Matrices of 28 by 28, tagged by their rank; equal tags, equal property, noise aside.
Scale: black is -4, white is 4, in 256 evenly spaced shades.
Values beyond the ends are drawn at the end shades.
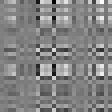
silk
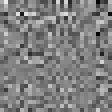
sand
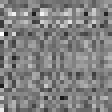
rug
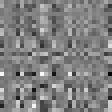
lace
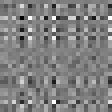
silk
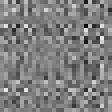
rug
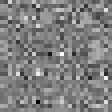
sand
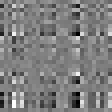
silk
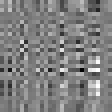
lace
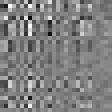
lace
